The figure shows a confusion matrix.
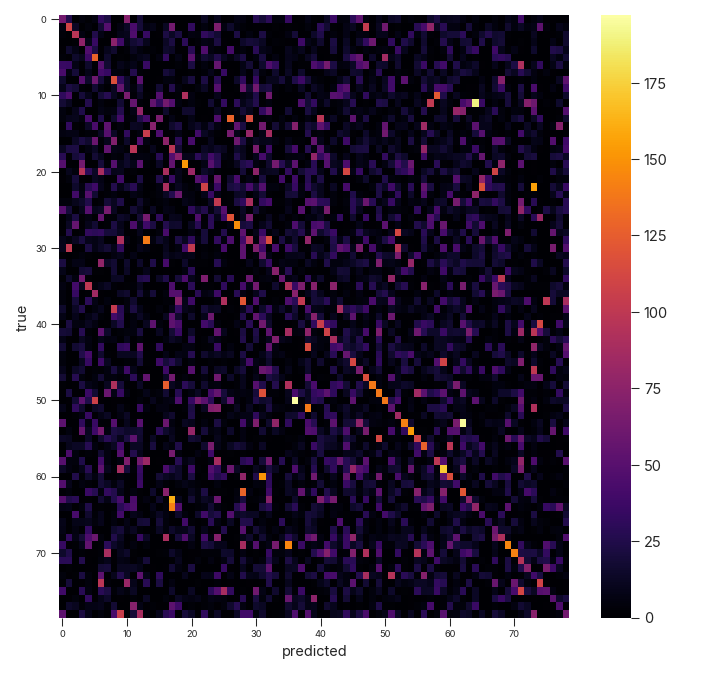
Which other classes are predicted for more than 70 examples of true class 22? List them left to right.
16, 65, 73
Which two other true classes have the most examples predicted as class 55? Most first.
70, 49
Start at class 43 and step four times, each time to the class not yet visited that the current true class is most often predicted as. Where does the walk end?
16
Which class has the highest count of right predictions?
59
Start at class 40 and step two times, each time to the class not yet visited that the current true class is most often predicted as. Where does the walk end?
6
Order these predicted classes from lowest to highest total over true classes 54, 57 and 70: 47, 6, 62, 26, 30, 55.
30, 26, 62, 6, 55, 47
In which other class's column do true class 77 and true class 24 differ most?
29
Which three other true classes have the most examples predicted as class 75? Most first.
37, 72, 69
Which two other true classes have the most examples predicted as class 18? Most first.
37, 23
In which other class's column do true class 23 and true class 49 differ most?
31
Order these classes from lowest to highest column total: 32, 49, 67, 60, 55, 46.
55, 60, 46, 67, 49, 32
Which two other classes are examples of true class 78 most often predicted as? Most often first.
9, 12
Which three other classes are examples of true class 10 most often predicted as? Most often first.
58, 19, 32
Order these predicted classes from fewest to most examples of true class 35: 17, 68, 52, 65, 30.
65, 52, 68, 17, 30
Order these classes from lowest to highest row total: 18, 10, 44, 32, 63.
44, 32, 10, 18, 63
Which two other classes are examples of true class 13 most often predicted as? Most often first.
26, 29
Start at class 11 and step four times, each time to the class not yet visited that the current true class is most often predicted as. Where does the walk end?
60
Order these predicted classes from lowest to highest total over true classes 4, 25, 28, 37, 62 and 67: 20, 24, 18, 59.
24, 18, 20, 59
